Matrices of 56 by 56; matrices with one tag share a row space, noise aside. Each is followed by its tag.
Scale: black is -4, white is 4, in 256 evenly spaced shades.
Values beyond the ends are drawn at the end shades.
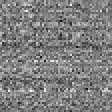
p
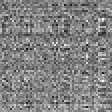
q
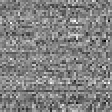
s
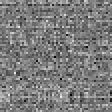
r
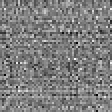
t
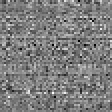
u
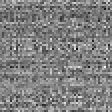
s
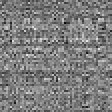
q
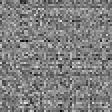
p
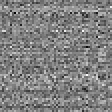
q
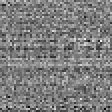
u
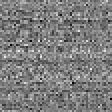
p
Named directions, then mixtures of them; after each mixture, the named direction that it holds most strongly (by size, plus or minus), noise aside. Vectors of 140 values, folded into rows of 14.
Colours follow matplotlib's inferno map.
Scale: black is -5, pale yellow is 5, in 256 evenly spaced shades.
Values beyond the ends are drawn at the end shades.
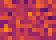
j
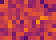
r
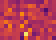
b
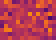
j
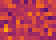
j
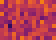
r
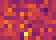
b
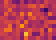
b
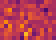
b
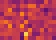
b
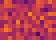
j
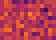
j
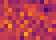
b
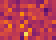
b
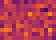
j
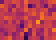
r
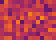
r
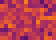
r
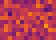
j
